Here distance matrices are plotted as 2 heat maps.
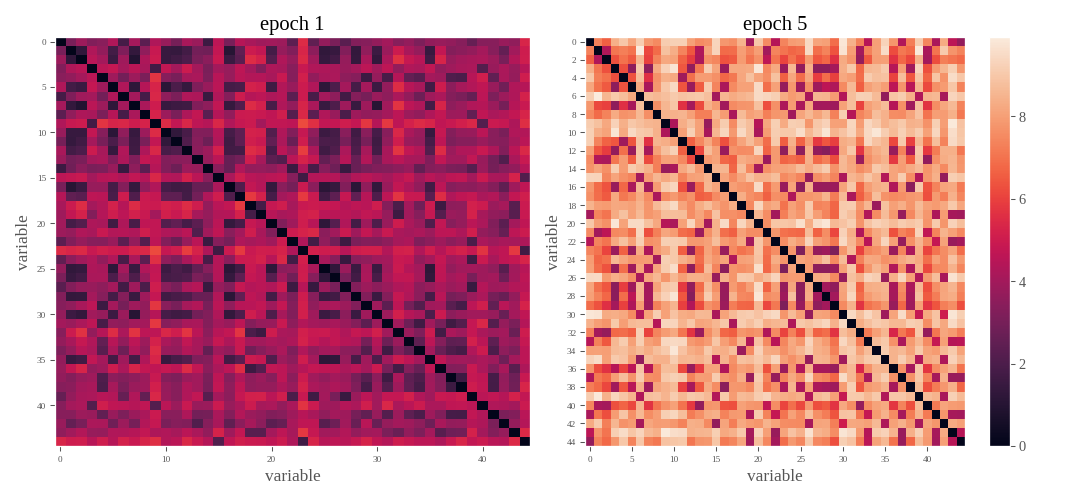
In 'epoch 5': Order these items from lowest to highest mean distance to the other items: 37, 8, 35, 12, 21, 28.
12, 28, 21, 37, 8, 35
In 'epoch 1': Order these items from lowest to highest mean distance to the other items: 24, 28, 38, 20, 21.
28, 20, 38, 24, 21
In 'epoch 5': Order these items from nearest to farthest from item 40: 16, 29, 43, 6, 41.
29, 16, 41, 43, 6
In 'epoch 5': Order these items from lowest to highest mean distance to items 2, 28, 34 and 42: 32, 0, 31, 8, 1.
32, 1, 0, 8, 31
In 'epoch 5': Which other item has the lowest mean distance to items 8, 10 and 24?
17
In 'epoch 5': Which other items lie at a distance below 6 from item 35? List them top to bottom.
6, 15, 26, 30, 39, 42
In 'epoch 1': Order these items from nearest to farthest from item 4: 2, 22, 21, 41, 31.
31, 41, 22, 2, 21
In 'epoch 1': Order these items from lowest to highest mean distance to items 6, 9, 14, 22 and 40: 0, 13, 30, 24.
0, 24, 30, 13
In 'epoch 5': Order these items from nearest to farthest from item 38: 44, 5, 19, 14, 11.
5, 11, 44, 19, 14
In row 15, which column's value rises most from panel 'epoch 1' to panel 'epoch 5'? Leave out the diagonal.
44
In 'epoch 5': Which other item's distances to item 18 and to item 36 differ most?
34
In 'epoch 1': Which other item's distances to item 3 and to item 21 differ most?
9
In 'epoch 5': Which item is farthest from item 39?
1
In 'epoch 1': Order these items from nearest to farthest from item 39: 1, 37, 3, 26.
26, 1, 3, 37
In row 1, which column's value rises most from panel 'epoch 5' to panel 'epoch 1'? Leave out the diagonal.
32
